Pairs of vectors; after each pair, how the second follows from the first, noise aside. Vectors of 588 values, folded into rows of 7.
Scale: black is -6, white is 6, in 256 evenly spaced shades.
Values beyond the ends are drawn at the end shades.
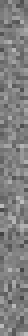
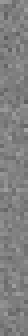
reversed, shrunk.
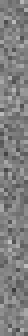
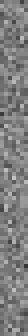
negated.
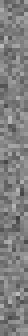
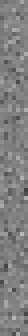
wrapped around, negated, partly zeroed.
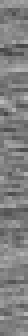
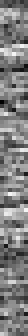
negated, scaled up.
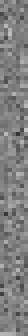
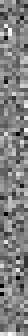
scaled up.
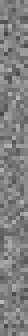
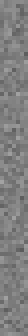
wrapped around, negated, shrunk.
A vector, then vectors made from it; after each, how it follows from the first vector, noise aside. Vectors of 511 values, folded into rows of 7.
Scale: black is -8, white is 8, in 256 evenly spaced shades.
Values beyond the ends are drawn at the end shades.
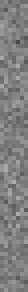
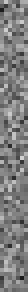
wrapped around, scaled up.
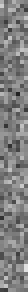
wrapped around, scaled up.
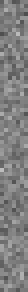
wrapped around, negated.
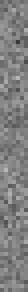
copied.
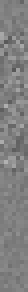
wrapped around, negated, partly zeroed.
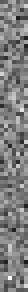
wrapped around, scaled up.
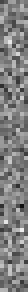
wrapped around, scaled up.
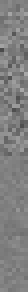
reversed, negated, partly zeroed.
